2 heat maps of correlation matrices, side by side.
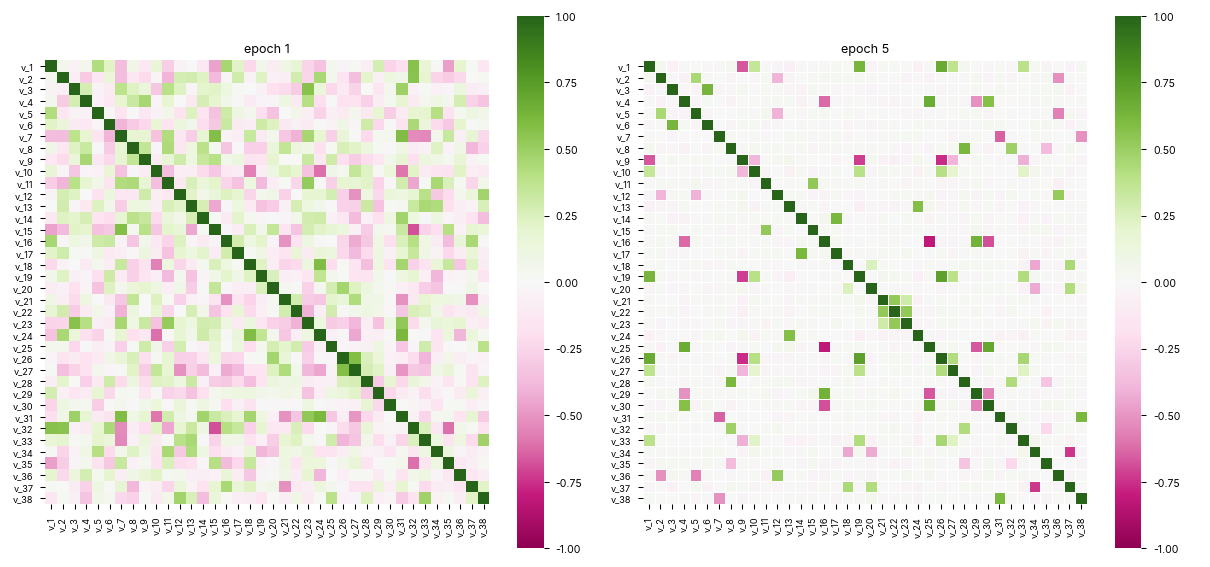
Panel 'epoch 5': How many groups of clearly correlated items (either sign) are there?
11
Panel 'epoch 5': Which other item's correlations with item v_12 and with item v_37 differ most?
v_34
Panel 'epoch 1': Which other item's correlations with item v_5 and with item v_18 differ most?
v_24
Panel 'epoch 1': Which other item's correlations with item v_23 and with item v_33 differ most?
v_7
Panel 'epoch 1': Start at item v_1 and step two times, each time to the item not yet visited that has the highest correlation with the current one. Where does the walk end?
v_2
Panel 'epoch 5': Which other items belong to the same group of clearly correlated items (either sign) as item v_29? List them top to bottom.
v_4, v_16, v_25, v_30
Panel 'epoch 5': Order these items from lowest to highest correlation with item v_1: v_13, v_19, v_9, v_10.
v_9, v_13, v_10, v_19
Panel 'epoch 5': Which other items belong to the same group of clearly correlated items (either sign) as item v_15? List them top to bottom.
v_11
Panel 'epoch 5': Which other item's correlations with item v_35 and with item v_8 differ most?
v_28
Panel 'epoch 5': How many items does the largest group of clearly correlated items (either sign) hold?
7
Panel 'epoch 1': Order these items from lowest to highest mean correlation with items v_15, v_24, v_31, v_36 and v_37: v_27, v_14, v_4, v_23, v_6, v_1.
v_27, v_1, v_6, v_4, v_14, v_23
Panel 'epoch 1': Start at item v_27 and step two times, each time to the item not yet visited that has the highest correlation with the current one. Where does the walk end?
v_20
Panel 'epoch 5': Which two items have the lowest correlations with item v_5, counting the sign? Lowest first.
v_36, v_12
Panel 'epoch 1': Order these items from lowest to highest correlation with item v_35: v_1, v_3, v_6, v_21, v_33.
v_1, v_6, v_33, v_3, v_21
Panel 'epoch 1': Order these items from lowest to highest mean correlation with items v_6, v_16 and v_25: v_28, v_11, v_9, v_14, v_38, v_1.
v_11, v_14, v_28, v_9, v_38, v_1
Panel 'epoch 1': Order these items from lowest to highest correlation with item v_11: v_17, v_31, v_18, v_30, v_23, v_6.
v_17, v_6, v_30, v_18, v_31, v_23
